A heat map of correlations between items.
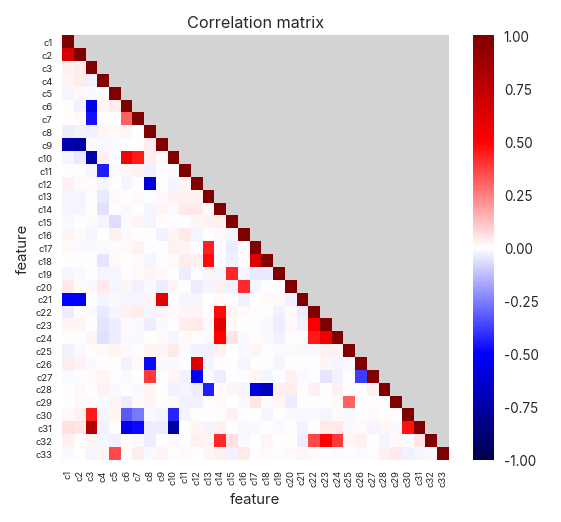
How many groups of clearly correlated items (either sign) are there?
10
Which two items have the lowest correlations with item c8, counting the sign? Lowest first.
c12, c26
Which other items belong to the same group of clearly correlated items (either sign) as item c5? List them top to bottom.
c33
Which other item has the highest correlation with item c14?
c23
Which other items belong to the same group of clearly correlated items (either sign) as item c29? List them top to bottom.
c25
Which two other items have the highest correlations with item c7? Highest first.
c10, c6
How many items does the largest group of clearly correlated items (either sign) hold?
6
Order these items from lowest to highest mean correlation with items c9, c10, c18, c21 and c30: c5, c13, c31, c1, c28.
c1, c28, c31, c5, c13
